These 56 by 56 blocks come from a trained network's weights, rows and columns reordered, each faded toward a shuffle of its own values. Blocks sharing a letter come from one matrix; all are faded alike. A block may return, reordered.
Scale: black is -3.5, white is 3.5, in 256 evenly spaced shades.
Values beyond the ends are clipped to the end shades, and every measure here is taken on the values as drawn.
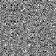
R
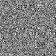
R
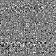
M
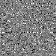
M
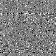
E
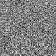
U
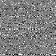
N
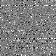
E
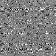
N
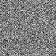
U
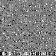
E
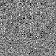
R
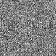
U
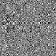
R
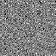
R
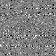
E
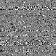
N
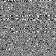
N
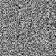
U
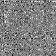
E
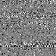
N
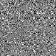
M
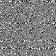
M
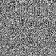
U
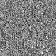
U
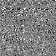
M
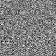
U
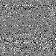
N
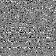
N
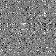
N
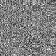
U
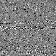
M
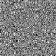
R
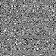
M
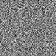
U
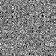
R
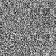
U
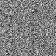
U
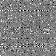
E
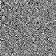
R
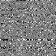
N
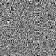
R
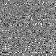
M
